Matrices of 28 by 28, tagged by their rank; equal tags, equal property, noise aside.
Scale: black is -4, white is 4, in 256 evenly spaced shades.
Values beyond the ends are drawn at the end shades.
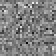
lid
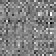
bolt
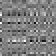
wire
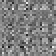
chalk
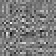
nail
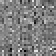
bolt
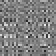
nail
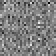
chalk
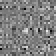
bolt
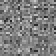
lid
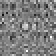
bolt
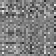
bolt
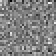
lid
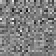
bolt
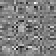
nail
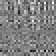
wire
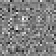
lid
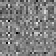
nail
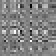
wire
